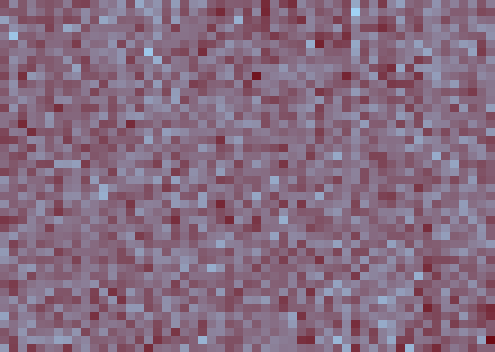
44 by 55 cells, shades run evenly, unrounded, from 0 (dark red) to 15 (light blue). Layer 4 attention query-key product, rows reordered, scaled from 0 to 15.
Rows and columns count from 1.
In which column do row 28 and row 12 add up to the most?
40
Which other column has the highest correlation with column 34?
49
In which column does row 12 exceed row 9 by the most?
44
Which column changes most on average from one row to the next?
20
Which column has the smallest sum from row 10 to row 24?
3
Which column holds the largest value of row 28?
32
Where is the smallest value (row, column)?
43, 55
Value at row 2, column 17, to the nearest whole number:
11
